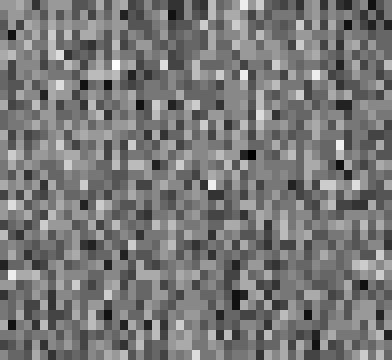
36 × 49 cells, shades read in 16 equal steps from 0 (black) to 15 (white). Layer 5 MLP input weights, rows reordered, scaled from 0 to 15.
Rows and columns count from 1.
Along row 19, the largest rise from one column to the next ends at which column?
27
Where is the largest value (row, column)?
7, 15
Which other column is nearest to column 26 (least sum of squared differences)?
37
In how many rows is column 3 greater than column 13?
14
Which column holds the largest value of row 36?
25
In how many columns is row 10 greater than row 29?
29
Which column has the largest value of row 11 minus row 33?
5
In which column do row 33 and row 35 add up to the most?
23
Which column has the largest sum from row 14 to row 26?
17
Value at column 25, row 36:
13
